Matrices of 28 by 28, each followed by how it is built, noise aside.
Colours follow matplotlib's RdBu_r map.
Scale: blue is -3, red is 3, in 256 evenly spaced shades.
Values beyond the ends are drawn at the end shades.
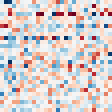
uneven rows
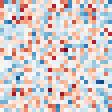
blocks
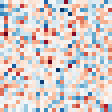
noise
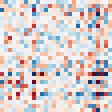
low rank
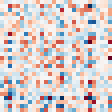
low rank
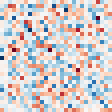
repeating rows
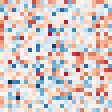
blocks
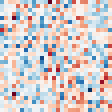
blocks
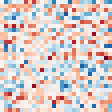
blocks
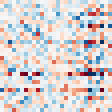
low rank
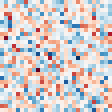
Toeplitz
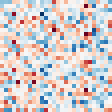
repeating rows
